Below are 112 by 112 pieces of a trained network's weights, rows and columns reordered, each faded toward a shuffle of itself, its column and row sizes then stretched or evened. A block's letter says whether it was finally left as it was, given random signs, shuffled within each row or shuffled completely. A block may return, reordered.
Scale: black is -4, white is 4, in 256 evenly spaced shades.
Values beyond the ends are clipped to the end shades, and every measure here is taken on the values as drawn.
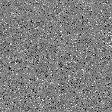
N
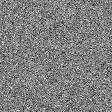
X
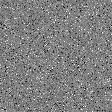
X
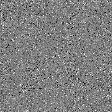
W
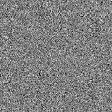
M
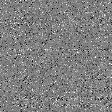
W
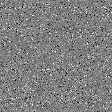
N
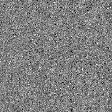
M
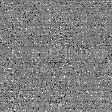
M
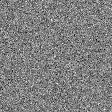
X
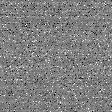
N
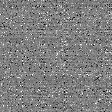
M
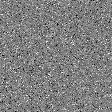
X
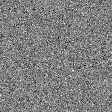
N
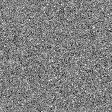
X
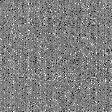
M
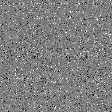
W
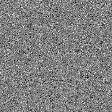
W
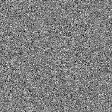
M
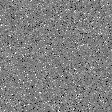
X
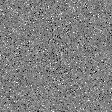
X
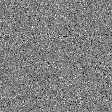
N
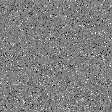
N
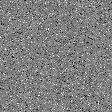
X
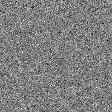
N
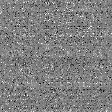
M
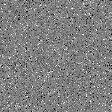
W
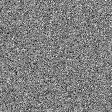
X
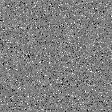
N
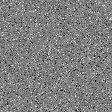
X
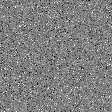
X
